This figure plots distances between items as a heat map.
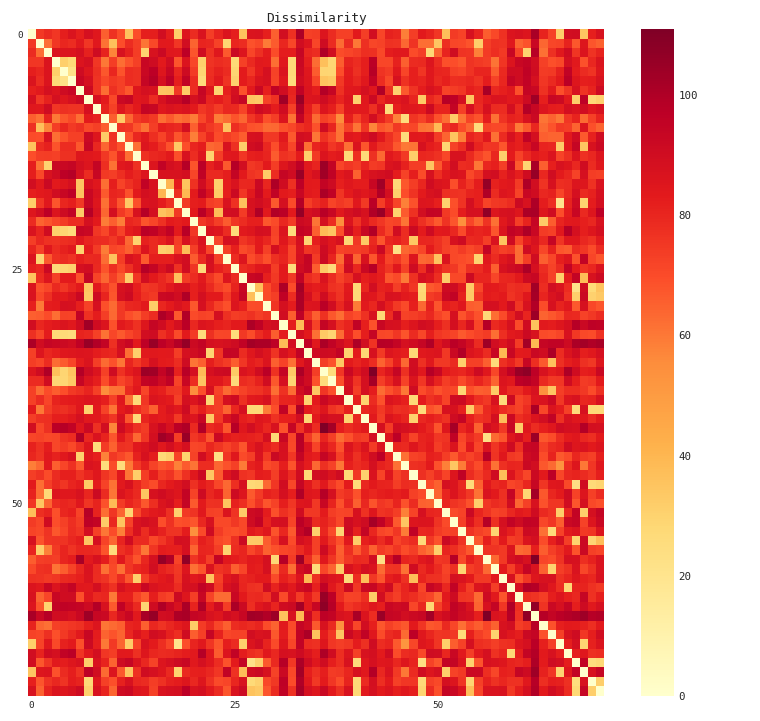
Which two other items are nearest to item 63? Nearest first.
20, 38
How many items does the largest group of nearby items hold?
9
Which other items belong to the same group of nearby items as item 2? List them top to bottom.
14, 49, 61
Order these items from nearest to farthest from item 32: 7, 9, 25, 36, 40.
25, 36, 9, 40, 7
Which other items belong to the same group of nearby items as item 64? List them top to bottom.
35, 38, 53, 57
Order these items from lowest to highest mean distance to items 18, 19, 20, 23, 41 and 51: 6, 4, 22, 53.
6, 22, 53, 4
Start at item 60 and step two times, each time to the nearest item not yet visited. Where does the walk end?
10
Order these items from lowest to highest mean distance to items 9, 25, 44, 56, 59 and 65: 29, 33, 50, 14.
50, 29, 14, 33
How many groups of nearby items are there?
16
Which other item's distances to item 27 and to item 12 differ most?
67
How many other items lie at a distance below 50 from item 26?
6
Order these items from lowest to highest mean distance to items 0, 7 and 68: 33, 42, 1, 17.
1, 17, 42, 33
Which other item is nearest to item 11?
46
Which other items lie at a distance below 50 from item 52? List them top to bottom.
9, 11, 46
